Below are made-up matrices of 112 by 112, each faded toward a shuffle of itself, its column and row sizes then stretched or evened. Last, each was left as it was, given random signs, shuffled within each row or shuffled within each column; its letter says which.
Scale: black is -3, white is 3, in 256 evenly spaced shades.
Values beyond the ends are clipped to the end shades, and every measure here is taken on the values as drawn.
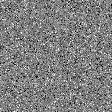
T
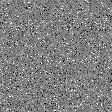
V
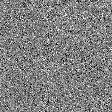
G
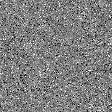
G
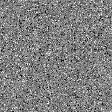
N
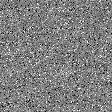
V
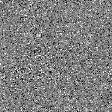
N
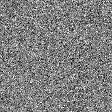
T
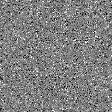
N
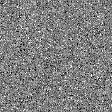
N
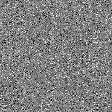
N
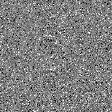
N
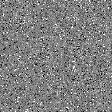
N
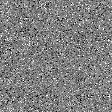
G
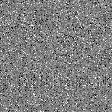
N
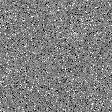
V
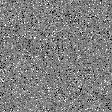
N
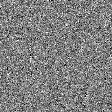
T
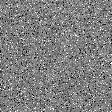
T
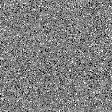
N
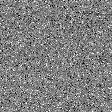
V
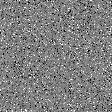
T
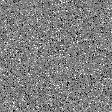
T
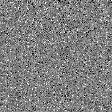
N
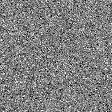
T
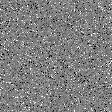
T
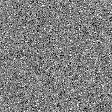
T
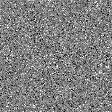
G
